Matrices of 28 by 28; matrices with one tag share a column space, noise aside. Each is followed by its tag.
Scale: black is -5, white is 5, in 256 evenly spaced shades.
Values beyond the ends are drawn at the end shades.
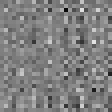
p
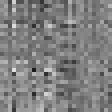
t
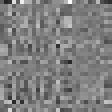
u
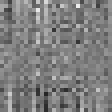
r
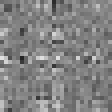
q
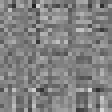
r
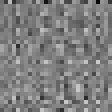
u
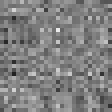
p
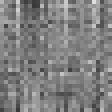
t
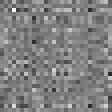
p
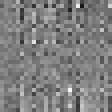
r
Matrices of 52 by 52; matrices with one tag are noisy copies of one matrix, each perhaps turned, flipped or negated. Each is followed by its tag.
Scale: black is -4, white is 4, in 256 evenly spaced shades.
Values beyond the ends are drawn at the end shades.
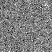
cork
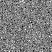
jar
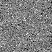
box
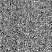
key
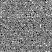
key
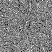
jar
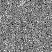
jar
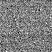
key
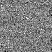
box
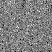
box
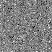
box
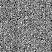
key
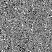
jar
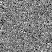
jar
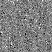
cork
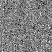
box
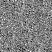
jar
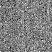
key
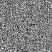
box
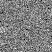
jar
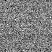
key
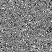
jar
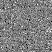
jar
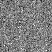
box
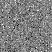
box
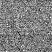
key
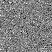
box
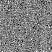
box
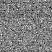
key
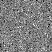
box
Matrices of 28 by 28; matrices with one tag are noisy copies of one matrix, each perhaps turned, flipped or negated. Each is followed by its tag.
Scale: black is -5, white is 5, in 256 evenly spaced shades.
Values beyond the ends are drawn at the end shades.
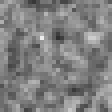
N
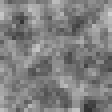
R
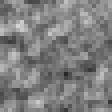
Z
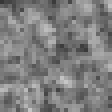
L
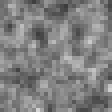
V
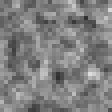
N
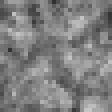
R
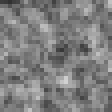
L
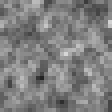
V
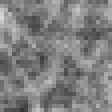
R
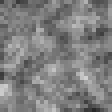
R
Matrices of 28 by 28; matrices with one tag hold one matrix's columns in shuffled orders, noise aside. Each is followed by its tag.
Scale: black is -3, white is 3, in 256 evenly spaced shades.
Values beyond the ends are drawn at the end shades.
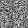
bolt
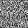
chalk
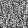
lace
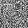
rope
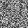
rope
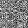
bolt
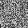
rope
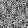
lace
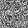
chalk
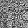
bolt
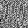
lace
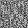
lace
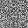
bolt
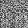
bolt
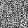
lace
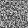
chalk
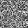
chalk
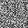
rope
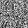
rope
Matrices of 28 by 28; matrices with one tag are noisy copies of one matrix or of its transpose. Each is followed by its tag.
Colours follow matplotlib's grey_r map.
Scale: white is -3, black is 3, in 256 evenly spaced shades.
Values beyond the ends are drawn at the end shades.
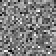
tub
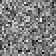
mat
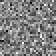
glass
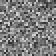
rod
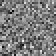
tub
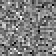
rod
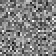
rod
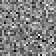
glass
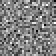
mat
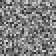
mat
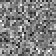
glass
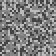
glass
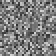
tub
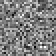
rod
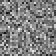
glass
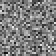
glass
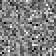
glass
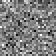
rod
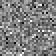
rod
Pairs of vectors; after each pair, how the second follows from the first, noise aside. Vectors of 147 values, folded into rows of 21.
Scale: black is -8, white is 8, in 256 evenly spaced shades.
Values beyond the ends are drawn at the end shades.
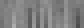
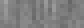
reversed, negated, shrunk.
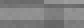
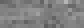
partly zeroed.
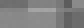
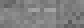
partly zeroed.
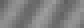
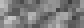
wrapped around, negated, scaled up.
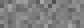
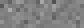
partly zeroed.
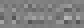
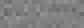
wrapped around, negated, shrunk.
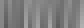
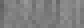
reversed, negated, shrunk.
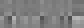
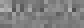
reversed.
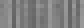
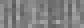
reversed.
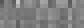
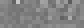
partly zeroed.
